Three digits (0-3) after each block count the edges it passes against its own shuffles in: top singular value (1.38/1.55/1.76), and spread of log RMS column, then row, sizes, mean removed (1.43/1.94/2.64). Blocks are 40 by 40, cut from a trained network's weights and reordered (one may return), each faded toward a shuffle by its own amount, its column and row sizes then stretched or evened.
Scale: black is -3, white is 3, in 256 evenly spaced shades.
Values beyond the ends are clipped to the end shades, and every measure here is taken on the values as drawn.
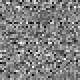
0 0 2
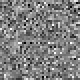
1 0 2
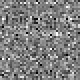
1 1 2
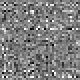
2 2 2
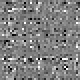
1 2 3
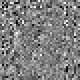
1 2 1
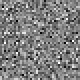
0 0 1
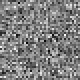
2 0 0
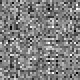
2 2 0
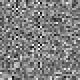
3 1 0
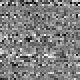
1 0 3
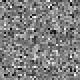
0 1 1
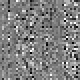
1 3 1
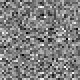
3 0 1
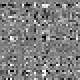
1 2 3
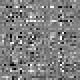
2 2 3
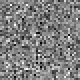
0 1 0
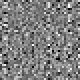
3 2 1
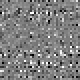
0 3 3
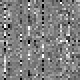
1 3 0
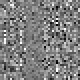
1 3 0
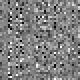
0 3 0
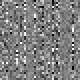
1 3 0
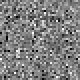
0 1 1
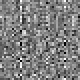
3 2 1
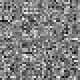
2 1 1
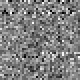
0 1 2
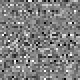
0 0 3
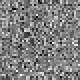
2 0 0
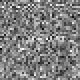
2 0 1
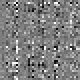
0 3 2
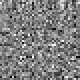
2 1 0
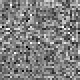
2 1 1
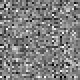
1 2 1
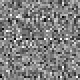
2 0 1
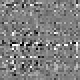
2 2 3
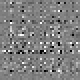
1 2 3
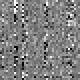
1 3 0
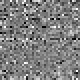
1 2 2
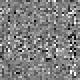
2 2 2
